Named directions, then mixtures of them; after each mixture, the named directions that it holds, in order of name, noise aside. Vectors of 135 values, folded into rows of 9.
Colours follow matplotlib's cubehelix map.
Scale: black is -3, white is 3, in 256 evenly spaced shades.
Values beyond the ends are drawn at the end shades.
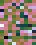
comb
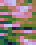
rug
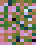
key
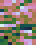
comb, rug.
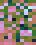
comb, key.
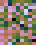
key.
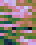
rug.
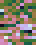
comb, rug.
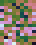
comb, rug.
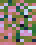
comb, key.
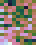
key, rug.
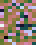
comb.
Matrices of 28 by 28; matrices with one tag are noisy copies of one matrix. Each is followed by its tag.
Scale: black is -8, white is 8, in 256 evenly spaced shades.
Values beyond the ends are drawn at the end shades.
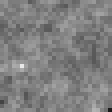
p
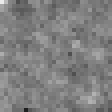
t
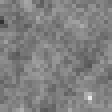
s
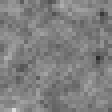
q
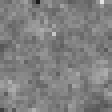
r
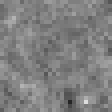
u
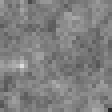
p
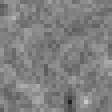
u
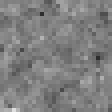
q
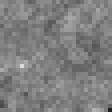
p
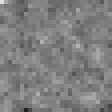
t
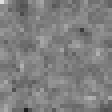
t
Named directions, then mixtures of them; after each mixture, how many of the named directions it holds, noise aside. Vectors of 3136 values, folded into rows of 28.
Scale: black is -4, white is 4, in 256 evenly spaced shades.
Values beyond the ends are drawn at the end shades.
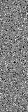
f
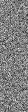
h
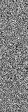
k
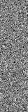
two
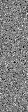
one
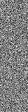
three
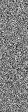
one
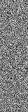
one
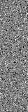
one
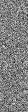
three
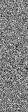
one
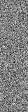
three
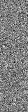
three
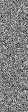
two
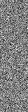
two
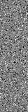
one
